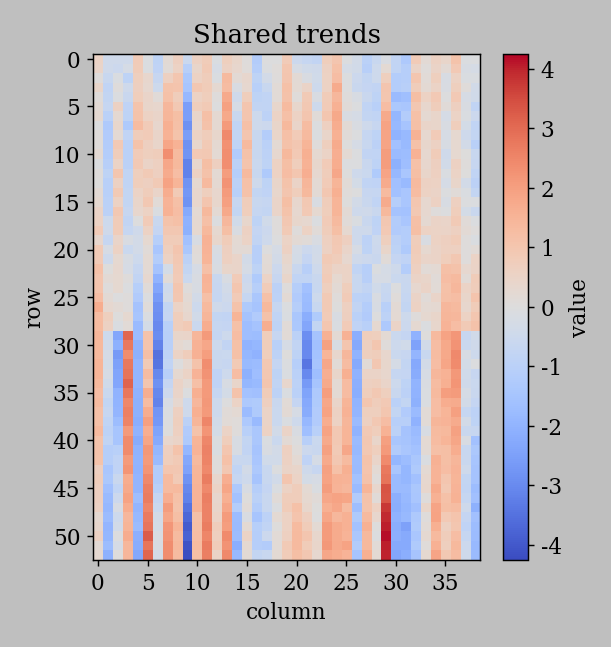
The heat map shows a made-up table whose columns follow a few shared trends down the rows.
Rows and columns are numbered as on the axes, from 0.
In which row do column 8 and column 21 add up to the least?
32
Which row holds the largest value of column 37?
28
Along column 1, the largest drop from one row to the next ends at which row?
29
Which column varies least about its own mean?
33
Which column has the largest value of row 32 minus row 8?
3
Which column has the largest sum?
11
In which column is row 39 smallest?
6
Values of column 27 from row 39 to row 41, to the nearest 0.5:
1 1 1
